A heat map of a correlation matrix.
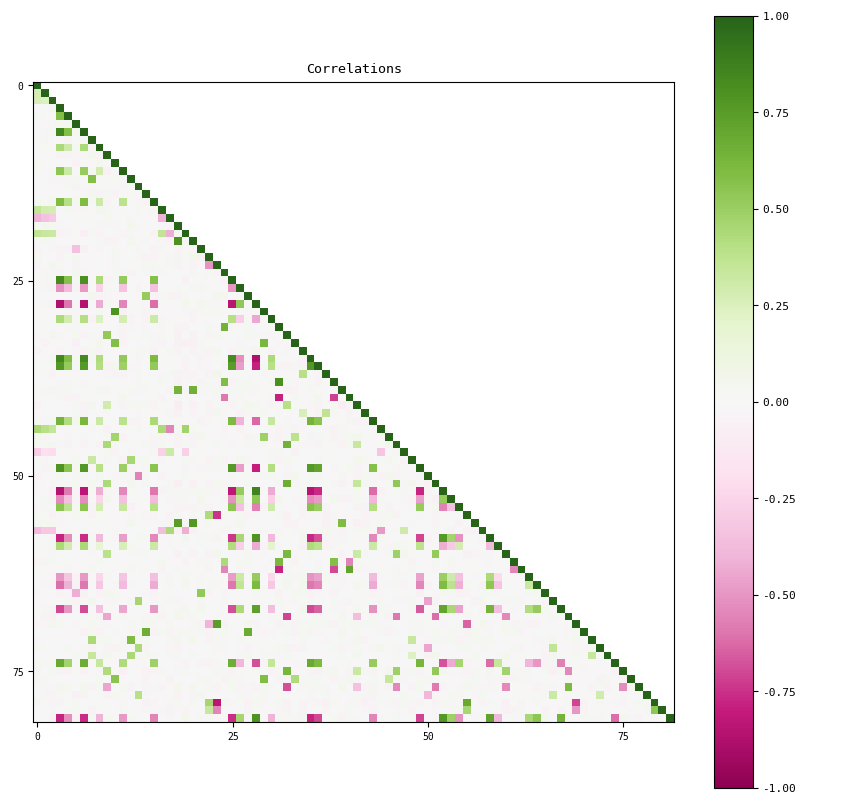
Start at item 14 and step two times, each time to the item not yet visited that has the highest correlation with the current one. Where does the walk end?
27
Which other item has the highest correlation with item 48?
12
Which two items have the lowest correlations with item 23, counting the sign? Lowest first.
79, 55
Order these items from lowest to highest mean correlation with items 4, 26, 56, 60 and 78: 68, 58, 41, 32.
68, 58, 41, 32
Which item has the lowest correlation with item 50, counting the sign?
13
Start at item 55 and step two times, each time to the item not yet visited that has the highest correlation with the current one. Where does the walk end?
80
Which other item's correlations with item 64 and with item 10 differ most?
29
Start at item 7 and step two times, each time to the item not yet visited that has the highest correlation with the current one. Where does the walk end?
71
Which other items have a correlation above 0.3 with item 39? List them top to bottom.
18, 20, 56
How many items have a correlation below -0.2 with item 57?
6
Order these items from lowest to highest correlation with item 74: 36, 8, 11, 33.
33, 8, 11, 36
